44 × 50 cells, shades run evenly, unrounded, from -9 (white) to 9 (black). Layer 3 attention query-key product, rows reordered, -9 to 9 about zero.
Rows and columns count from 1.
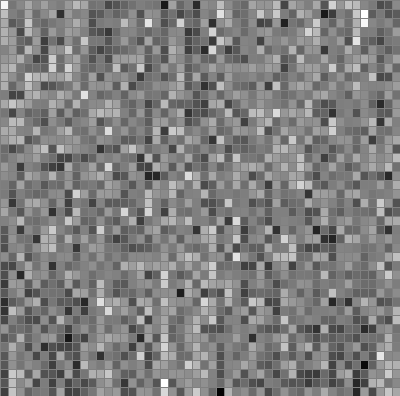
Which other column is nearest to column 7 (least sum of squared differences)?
34
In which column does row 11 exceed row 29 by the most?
3
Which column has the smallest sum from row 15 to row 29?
30
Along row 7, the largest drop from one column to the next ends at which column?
7
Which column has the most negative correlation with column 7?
48
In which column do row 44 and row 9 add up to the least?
25
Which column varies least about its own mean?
43
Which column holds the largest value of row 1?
21
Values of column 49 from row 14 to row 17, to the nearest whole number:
-3 1 -2 -2
